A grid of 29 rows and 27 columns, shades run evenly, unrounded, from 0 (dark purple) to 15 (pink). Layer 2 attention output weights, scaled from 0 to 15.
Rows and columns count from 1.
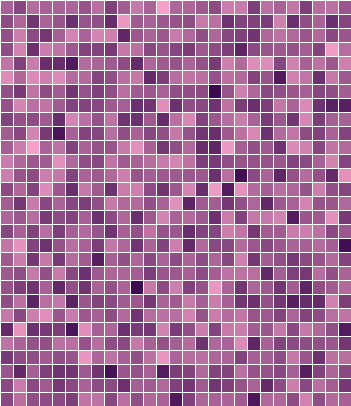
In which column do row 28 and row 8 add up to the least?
27
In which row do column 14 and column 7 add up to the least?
8
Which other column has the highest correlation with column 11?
5
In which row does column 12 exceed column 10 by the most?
3
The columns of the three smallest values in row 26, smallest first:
25, 1, 19
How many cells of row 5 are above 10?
8
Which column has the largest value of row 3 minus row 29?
14
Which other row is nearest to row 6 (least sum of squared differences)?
11
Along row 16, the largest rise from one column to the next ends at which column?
18
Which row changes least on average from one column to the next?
12
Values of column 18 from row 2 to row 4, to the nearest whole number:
4 6 5
